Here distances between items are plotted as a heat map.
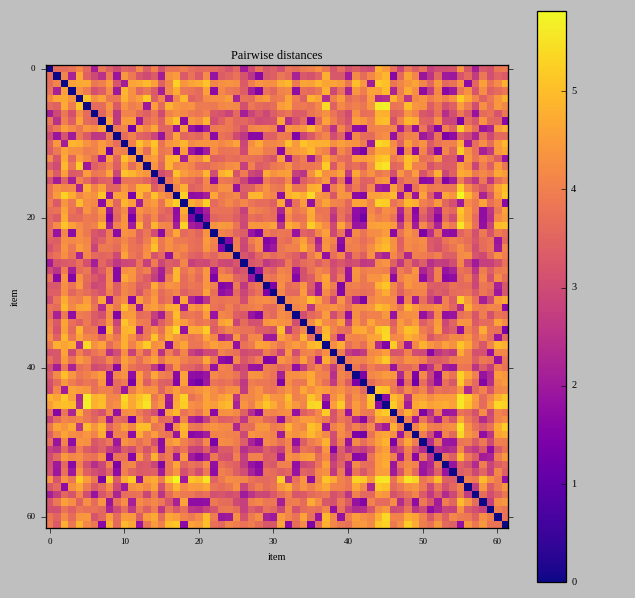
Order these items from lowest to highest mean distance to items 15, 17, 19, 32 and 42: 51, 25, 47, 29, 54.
47, 51, 54, 25, 29
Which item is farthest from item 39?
45
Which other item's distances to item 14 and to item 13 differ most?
5
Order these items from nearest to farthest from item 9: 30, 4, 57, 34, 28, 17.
28, 57, 34, 30, 4, 17
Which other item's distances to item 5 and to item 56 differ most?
2
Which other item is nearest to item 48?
16
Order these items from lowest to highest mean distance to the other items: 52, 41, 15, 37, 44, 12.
15, 52, 41, 12, 37, 44
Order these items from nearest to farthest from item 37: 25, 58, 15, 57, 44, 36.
25, 44, 58, 57, 15, 36
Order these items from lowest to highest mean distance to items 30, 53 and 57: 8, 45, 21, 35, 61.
35, 61, 8, 21, 45
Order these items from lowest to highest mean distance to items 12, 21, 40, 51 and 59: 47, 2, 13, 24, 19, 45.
19, 47, 13, 24, 2, 45
